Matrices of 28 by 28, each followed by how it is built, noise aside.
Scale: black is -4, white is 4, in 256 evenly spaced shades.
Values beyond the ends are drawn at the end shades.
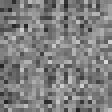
blocks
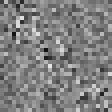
block diagonal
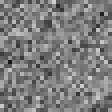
Hankel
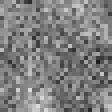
smooth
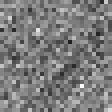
Hankel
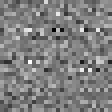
uneven rows
